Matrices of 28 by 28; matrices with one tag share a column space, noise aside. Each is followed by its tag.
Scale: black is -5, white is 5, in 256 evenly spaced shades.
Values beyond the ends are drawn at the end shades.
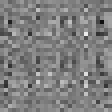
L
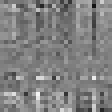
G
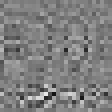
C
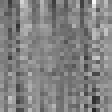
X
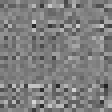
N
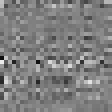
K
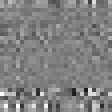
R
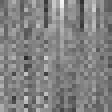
X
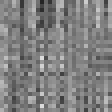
X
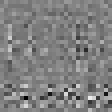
C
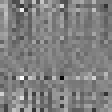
G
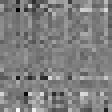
G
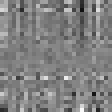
G
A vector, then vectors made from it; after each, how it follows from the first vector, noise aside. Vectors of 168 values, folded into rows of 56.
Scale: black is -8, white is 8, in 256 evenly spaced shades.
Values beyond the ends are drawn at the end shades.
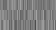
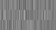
wrapped around, negated, shrunk.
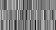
scaled up.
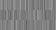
wrapped around, negated, shrunk.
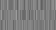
wrapped around, negated, shrunk.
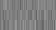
negated, shrunk.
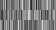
wrapped around, scaled up.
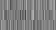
wrapped around.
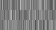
reversed, negated.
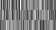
reversed, negated, scaled up.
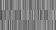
wrapped around.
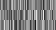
scaled up.
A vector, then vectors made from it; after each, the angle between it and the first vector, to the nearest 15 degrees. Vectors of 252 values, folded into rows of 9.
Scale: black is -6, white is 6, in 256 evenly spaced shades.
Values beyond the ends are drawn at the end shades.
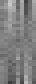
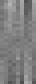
15 degrees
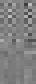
75 degrees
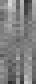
15 degrees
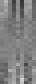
135 degrees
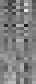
135 degrees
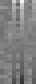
60 degrees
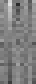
60 degrees
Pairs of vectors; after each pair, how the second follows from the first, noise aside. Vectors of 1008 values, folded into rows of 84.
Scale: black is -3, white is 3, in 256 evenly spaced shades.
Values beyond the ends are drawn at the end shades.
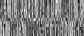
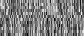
reversed, negated.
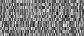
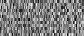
wrapped around, negated.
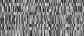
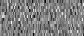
wrapped around, negated, partly zeroed.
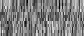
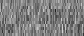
wrapped around, negated, shrunk.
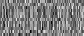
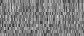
wrapped around, negated, shrunk.
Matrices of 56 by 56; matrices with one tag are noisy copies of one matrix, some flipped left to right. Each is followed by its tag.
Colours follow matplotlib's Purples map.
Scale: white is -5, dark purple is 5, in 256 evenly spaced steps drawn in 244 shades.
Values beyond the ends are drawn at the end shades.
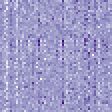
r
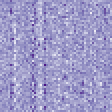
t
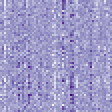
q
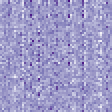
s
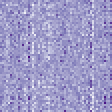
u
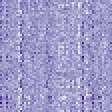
u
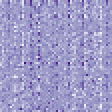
s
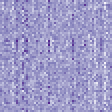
r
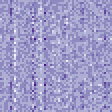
t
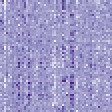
q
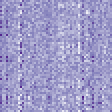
u
